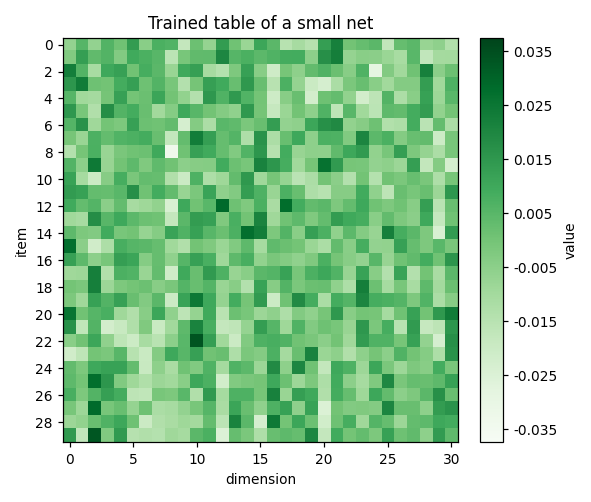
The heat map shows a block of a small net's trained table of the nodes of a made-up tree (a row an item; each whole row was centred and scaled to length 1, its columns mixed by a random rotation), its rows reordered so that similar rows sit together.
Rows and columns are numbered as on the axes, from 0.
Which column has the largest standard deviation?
2
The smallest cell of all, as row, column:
8, 8
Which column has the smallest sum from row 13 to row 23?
29
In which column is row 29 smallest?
12
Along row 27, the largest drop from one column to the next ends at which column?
20
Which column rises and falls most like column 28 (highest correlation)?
4
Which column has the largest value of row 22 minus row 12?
10
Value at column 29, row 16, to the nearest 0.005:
0
